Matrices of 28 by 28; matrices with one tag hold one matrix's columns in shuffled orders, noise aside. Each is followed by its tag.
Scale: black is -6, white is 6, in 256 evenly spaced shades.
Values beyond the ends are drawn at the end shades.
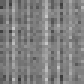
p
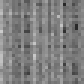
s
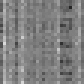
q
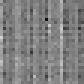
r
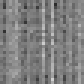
p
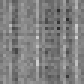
r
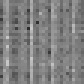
r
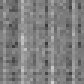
q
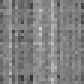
p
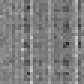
q
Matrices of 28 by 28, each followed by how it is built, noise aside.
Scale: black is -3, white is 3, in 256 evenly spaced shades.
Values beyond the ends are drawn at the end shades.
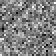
Hankel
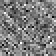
Toeplitz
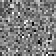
block diagonal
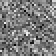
Toeplitz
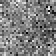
smooth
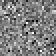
block diagonal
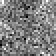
smooth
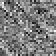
Toeplitz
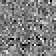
uneven rows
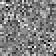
block diagonal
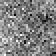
smooth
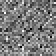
Hankel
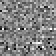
uneven rows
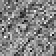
Hankel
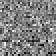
uneven rows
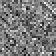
Toeplitz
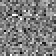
low rank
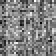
blocks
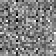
low rank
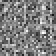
blocks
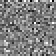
uneven rows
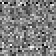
uneven rows
